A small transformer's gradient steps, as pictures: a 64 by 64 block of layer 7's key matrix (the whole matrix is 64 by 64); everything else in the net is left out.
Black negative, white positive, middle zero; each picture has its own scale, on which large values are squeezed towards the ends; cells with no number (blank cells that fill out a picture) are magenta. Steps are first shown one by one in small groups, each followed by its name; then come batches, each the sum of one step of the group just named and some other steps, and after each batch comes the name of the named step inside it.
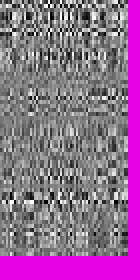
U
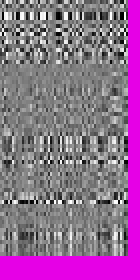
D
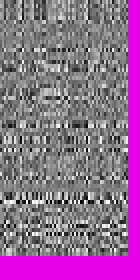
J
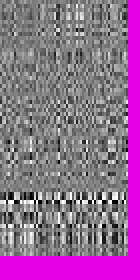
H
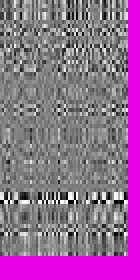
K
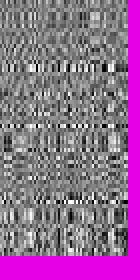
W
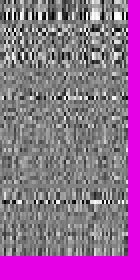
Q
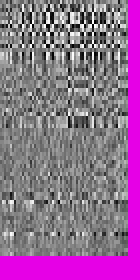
U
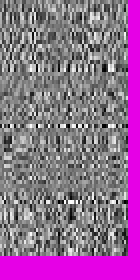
W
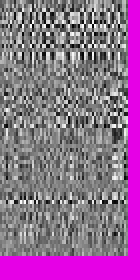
H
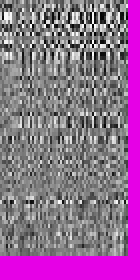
D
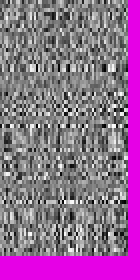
W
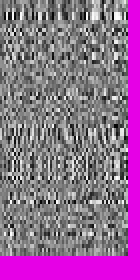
Q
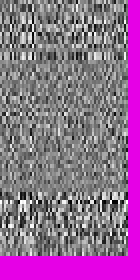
H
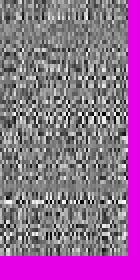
J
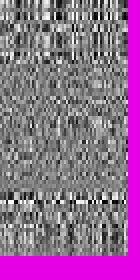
H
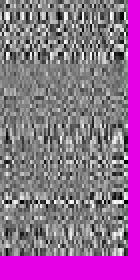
D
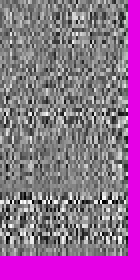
H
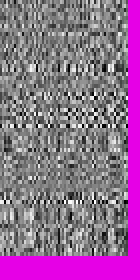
W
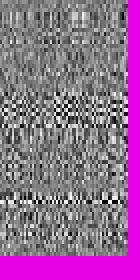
H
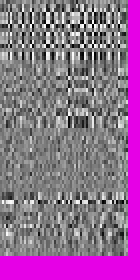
H
